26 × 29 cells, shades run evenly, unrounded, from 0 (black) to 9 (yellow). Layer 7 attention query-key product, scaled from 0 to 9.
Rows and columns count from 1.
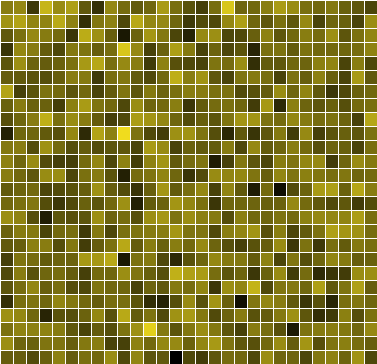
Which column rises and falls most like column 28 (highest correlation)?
25
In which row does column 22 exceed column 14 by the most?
26
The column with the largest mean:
2
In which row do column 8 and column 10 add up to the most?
10
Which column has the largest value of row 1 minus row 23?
4
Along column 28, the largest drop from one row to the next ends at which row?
15
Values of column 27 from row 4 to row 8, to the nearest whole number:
4 3 3 3 3
